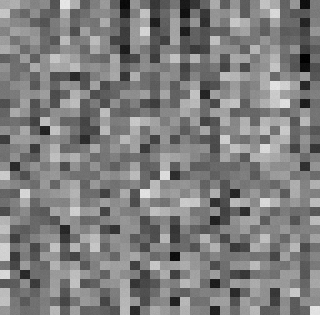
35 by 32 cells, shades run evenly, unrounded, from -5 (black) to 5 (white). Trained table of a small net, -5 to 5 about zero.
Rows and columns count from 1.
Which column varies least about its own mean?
26
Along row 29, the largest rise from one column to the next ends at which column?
19
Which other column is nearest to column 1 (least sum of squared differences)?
10
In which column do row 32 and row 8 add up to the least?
31
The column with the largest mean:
27
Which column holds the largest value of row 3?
24
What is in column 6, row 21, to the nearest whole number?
-1
